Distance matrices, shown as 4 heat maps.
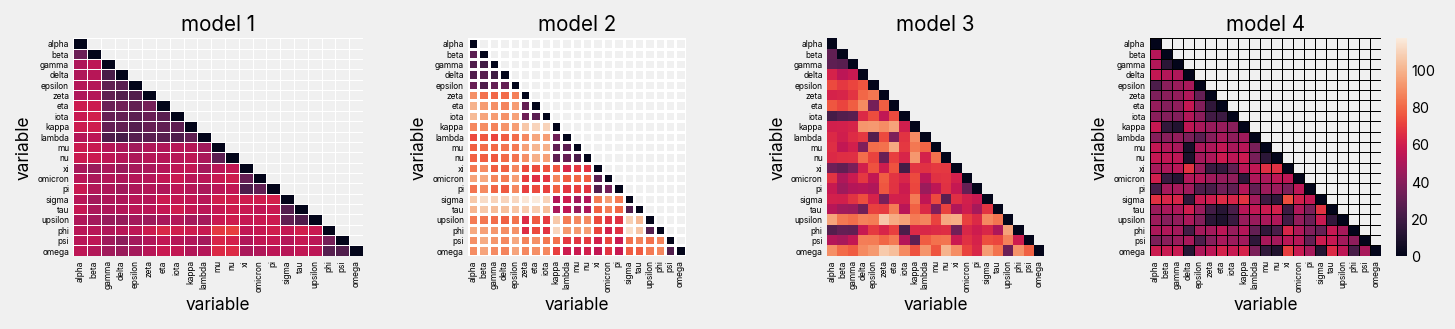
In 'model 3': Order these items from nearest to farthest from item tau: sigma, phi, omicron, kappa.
phi, omicron, sigma, kappa
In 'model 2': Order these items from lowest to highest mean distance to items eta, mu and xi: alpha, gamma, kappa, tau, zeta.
zeta, kappa, tau, gamma, alpha
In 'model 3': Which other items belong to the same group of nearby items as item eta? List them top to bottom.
epsilon, lambda
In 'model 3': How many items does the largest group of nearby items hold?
6
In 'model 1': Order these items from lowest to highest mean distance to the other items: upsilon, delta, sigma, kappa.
delta, kappa, upsilon, sigma
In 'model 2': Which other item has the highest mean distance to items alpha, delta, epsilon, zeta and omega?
sigma
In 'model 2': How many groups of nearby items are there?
7
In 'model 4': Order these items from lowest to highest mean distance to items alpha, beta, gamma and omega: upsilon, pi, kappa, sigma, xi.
kappa, pi, upsilon, sigma, xi
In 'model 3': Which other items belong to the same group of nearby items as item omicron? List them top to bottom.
pi
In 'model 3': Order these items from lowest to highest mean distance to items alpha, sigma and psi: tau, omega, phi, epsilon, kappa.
phi, kappa, tau, epsilon, omega
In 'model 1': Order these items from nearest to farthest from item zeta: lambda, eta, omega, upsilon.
lambda, eta, upsilon, omega
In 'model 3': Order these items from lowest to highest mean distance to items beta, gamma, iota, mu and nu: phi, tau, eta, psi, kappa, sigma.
phi, tau, sigma, psi, kappa, eta
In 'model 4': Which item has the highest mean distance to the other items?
sigma
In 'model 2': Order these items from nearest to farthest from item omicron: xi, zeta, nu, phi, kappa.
xi, phi, zeta, nu, kappa
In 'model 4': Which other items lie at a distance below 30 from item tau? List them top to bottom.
zeta, eta, iota, xi, upsilon
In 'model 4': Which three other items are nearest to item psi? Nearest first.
lambda, epsilon, pi
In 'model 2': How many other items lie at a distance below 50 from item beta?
4
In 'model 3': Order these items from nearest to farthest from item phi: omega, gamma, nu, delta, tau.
gamma, tau, delta, nu, omega
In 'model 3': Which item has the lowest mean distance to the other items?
beta
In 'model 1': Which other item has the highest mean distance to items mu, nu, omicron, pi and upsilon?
phi
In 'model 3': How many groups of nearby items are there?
7
